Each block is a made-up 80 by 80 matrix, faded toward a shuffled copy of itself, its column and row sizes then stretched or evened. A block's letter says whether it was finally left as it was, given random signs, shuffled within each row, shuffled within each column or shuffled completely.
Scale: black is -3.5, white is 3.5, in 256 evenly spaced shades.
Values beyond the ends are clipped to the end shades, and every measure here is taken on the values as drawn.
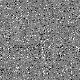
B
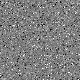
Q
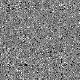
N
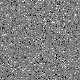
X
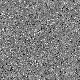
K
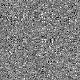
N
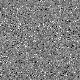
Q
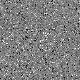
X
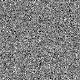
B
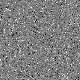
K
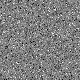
K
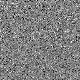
Q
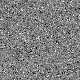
K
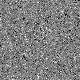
K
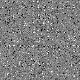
B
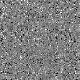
N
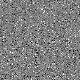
B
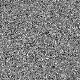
Q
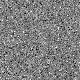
K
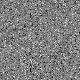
X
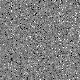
X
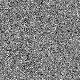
X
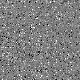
N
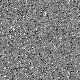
K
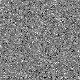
B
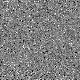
Q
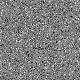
K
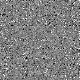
B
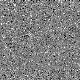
B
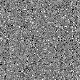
B
